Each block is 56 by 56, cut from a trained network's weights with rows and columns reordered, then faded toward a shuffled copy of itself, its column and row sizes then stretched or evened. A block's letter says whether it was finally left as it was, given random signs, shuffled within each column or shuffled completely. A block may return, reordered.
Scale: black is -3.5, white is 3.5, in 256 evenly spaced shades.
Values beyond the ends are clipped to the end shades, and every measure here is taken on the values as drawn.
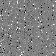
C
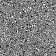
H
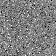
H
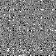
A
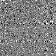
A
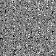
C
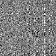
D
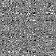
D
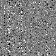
C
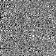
A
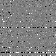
A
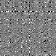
D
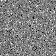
H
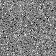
H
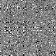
A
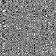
D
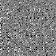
A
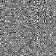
D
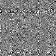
A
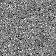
H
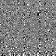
D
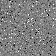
H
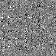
A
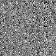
A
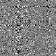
D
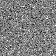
H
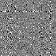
D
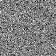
H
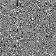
C
